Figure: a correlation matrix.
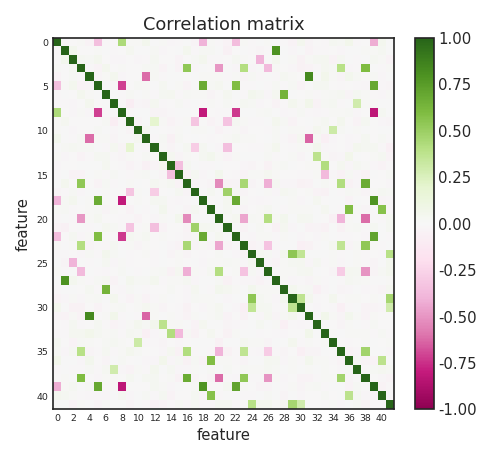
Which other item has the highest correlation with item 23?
38
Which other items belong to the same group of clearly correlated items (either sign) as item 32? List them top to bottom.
13
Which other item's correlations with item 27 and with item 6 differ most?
1
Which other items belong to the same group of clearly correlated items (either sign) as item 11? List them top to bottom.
4, 31
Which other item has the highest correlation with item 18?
39
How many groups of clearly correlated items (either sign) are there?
13
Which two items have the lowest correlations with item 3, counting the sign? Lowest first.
20, 26
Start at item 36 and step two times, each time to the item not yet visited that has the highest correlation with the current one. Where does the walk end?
40
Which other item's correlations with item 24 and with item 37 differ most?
29
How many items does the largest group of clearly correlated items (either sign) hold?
7
